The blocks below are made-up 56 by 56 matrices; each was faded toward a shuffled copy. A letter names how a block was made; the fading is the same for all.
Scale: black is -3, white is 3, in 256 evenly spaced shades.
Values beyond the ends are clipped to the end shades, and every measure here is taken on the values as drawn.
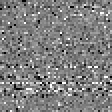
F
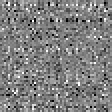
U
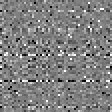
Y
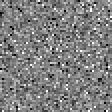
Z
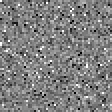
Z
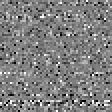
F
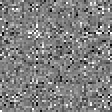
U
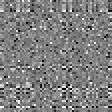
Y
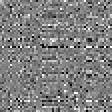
Y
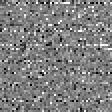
F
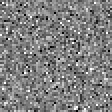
Z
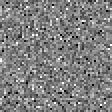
Z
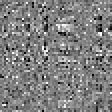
U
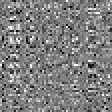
U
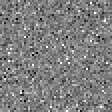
Z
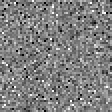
Z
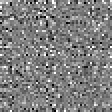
U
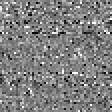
F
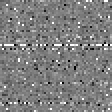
F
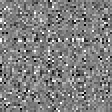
U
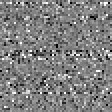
F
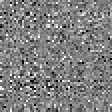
U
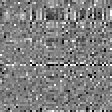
Y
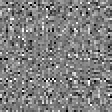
U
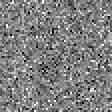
Z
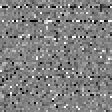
F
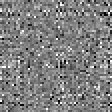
U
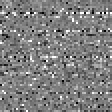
F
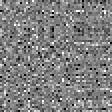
U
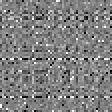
Y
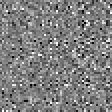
U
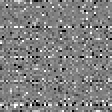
Y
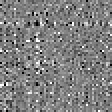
U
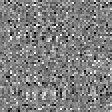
U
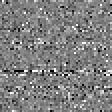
F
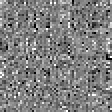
U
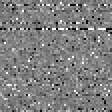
F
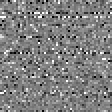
F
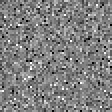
Z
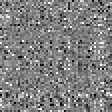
U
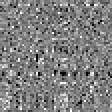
U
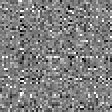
U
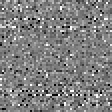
F
